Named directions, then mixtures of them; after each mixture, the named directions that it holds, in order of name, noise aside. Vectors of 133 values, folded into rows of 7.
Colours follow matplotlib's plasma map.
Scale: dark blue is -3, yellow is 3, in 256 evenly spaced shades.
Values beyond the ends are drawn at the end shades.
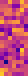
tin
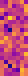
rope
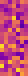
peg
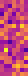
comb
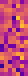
peg.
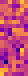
tin.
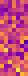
comb, peg.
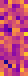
rope, tin.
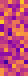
comb, tin.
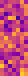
peg, rope.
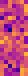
rope.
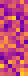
peg, rope.
